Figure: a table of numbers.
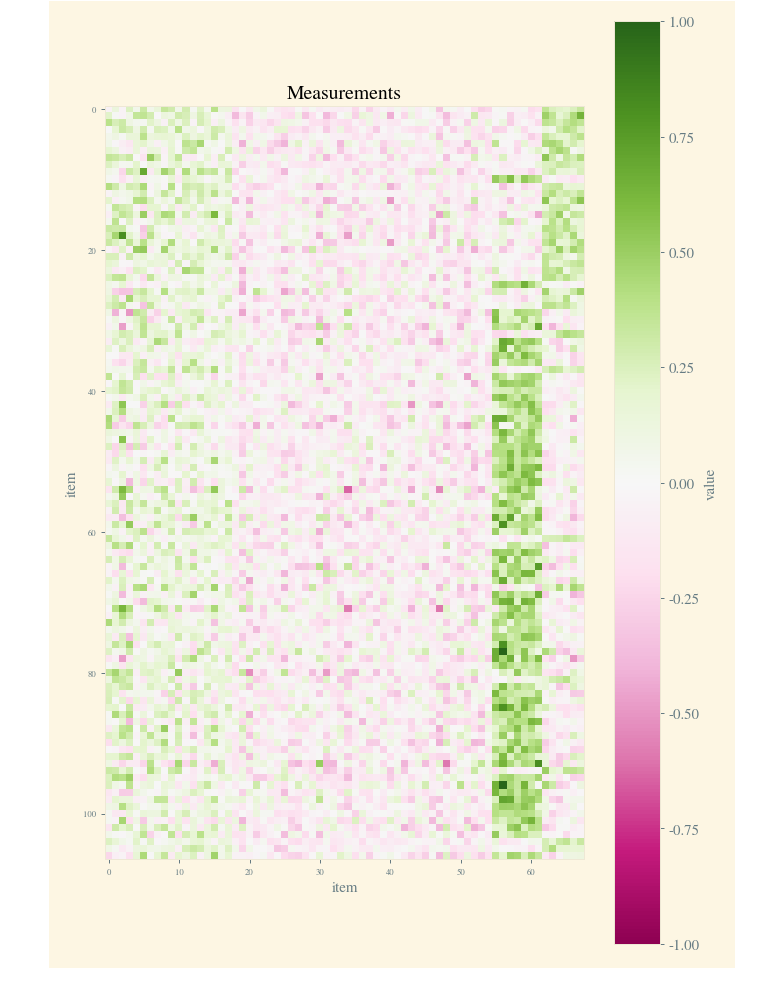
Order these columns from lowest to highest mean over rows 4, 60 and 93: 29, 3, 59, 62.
29, 3, 62, 59
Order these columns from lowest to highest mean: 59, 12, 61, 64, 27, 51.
51, 27, 64, 12, 61, 59
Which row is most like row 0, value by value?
4
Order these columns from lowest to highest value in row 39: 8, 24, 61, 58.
24, 8, 61, 58
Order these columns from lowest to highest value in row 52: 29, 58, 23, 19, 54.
19, 54, 23, 29, 58
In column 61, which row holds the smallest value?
15
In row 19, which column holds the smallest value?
40
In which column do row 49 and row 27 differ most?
59
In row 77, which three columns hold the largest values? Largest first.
56, 55, 59
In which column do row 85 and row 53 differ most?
3
